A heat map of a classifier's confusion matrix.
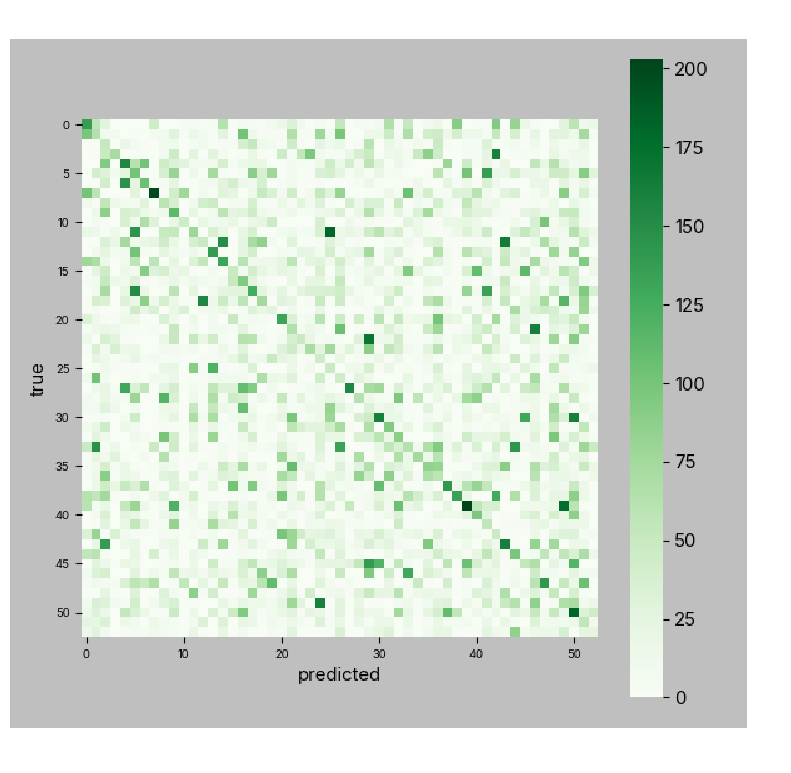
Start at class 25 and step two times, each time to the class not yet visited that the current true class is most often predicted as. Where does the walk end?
5
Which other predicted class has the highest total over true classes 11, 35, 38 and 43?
2
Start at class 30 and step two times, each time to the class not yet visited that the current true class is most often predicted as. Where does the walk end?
37
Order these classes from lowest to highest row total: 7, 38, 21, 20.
21, 20, 38, 7
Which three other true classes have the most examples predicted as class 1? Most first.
33, 26, 42
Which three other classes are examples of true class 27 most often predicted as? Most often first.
4, 16, 17
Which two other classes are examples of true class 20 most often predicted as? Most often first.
36, 42
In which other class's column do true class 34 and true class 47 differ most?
19
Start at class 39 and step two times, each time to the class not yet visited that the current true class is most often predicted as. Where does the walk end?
24
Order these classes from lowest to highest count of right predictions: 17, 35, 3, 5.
3, 35, 5, 17
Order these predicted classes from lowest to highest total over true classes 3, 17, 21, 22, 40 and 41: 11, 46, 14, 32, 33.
33, 14, 11, 32, 46
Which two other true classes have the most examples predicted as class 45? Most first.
30, 15
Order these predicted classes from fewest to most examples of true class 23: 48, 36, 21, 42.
48, 42, 21, 36
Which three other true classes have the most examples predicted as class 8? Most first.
28, 32, 34
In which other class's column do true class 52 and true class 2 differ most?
44
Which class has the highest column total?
50
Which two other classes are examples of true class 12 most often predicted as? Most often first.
43, 14
